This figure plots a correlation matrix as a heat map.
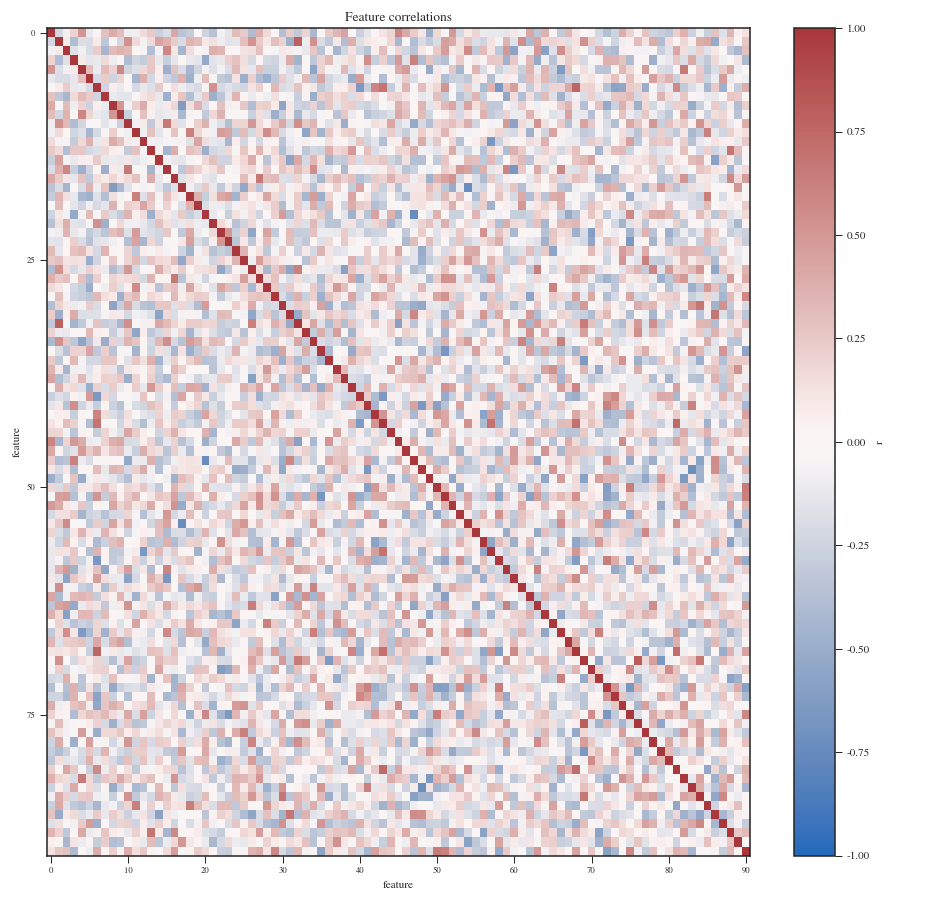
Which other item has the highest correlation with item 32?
1
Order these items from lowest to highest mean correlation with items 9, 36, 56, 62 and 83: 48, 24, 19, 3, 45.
48, 19, 24, 3, 45
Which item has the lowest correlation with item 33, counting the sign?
11
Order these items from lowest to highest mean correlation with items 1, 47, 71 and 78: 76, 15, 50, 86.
50, 86, 76, 15
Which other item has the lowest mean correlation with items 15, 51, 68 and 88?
35
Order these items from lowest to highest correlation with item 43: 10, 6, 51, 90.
10, 90, 51, 6
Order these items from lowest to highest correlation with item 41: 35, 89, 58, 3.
89, 35, 58, 3
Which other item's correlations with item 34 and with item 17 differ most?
54
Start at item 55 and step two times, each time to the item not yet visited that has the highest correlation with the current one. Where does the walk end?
25
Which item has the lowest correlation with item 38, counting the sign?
26
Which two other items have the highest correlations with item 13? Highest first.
88, 39
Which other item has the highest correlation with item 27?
16
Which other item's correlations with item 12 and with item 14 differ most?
57
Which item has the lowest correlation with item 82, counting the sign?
49
